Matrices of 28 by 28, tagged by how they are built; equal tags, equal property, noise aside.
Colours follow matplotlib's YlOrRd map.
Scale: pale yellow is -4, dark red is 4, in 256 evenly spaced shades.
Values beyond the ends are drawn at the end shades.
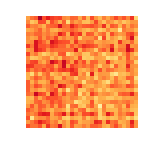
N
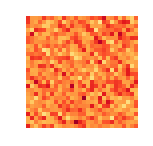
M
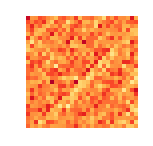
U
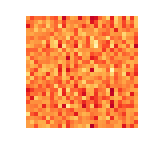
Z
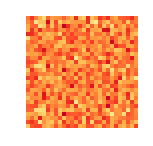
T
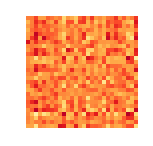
Z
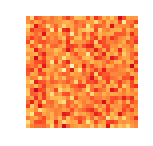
T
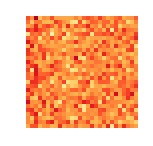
T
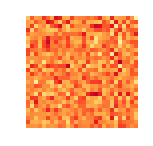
Z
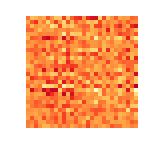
Z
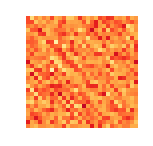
M
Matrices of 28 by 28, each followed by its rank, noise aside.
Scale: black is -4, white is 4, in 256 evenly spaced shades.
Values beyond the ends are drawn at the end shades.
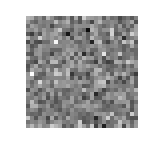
seven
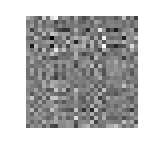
four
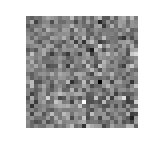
five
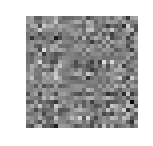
six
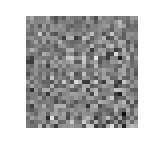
six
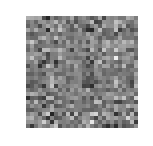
five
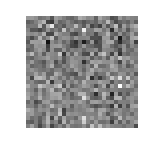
five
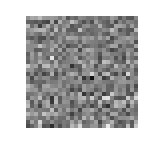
four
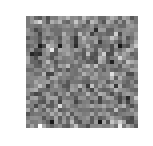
five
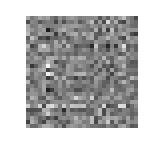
four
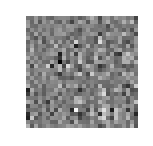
four
